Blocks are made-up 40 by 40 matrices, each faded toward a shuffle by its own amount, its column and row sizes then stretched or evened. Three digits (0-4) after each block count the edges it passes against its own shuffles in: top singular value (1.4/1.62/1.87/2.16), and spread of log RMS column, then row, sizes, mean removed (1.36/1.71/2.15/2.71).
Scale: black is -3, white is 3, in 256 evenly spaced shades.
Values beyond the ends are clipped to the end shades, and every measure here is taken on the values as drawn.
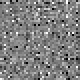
1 2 2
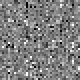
0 2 1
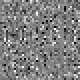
1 3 1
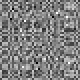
4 1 0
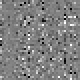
0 3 1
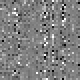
0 4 0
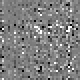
0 4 2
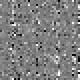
0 3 2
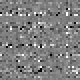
0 2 4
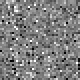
1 1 0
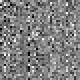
2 3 1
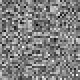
3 0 0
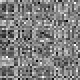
4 0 1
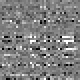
3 1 4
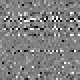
4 0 4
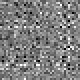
3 2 3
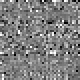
2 0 3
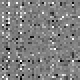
0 3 2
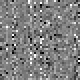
1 3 1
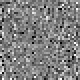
1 3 0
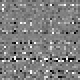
2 1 4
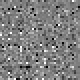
0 1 2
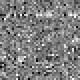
2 0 1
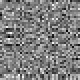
4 2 2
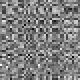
4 0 3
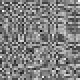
4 0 0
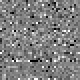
0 1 3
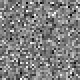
0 1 0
